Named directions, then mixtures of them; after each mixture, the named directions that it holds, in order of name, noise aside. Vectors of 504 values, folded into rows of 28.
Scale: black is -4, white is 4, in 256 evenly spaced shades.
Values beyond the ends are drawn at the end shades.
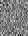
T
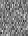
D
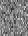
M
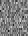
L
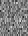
L.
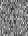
M.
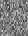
D, T.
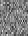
D, M, T.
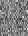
L, M.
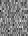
L.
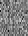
L, T.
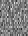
D, L, M.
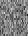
M.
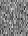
M.
